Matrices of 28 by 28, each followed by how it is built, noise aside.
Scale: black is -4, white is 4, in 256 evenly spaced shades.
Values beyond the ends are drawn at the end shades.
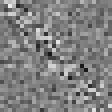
banded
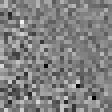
lower triangular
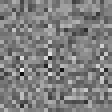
low rank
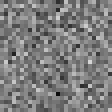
noise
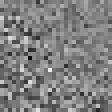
lower triangular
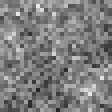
smooth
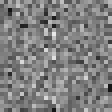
uneven columns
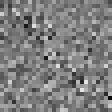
banded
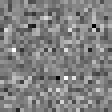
uneven rows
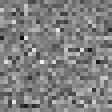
uneven rows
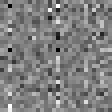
uneven columns
